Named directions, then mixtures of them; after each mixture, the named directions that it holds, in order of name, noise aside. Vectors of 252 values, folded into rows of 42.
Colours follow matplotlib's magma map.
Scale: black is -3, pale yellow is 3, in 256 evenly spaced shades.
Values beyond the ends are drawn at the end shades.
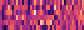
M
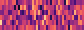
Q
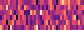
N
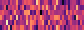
N.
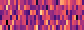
N.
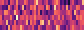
M, N.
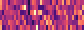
M, N, Q.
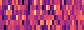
M.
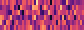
M, N, Q.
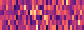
N, Q.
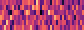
M, N, Q.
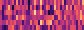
M.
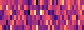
M, N.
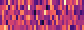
M, N, Q.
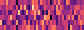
Q.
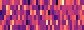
M, N.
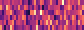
M, N.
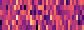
N, Q.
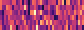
M, N, Q.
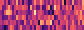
M.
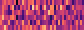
M, Q.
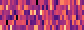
N.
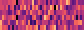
M, N, Q.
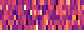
N, Q.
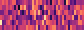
Q.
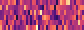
N, Q.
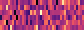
N.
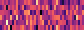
N.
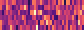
M, N, Q.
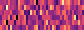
N.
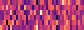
N.
